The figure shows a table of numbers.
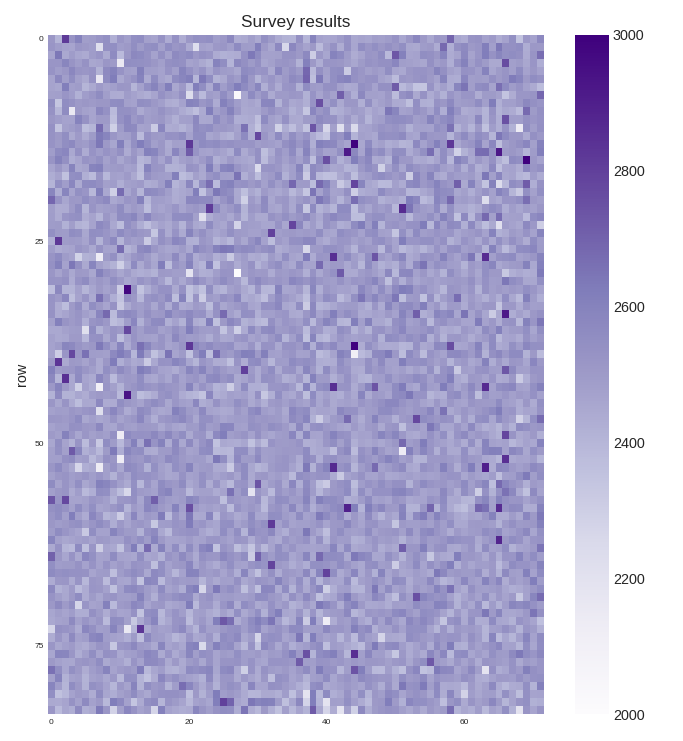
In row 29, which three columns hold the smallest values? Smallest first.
27, 20, 66
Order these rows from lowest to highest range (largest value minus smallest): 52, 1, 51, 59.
59, 1, 51, 52
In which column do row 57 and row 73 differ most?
0
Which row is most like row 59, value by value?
28
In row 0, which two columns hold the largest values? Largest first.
2, 58
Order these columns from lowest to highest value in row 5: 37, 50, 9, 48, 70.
50, 48, 70, 9, 37
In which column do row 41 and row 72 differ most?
40
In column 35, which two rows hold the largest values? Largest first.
23, 18
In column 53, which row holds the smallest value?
6
